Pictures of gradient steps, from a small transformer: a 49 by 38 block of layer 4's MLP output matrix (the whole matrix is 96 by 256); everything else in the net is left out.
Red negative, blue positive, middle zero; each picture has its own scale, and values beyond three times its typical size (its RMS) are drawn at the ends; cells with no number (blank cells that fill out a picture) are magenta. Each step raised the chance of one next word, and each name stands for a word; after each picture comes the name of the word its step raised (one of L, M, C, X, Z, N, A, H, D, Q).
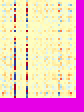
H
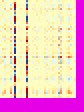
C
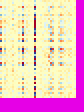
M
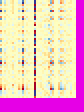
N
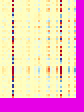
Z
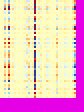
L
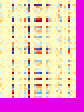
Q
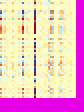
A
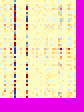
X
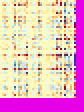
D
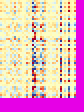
N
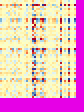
Q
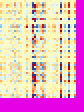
A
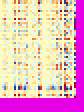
N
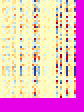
Z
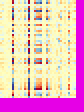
N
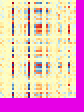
A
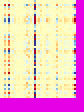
Q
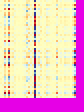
C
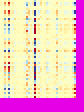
A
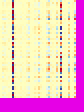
A
